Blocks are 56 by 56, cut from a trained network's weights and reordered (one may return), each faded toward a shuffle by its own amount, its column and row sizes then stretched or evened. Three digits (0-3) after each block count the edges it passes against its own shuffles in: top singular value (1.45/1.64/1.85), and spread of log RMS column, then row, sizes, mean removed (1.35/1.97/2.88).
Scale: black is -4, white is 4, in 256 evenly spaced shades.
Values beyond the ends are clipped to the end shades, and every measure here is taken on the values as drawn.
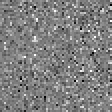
2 2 0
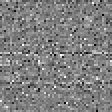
3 0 1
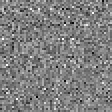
1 0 1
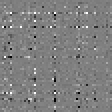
2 2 2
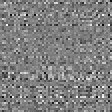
3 1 3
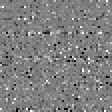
0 0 2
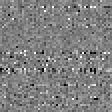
3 0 2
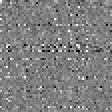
1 1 2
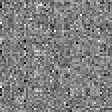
3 1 0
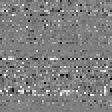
3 0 3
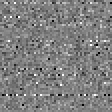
1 0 2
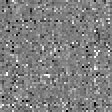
1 1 1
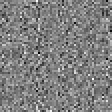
2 2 0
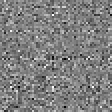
2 1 2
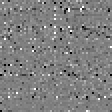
0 1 2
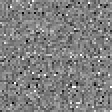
0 0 1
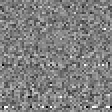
1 0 2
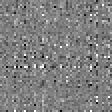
1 2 2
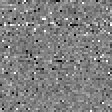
0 0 2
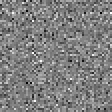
2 1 1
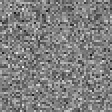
1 0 0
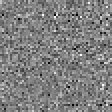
1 1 1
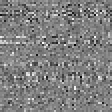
3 0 2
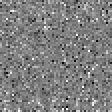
1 1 0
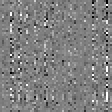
3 3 0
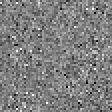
0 1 0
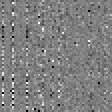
3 2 0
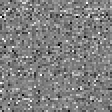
1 0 1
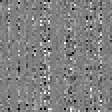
1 3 1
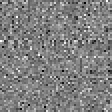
3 0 1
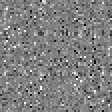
2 2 0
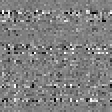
2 1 3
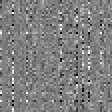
2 3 1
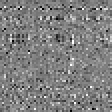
3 1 2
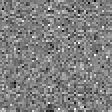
3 2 0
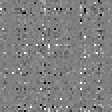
0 2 2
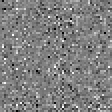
2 2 1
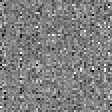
0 3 1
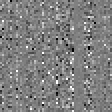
0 3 0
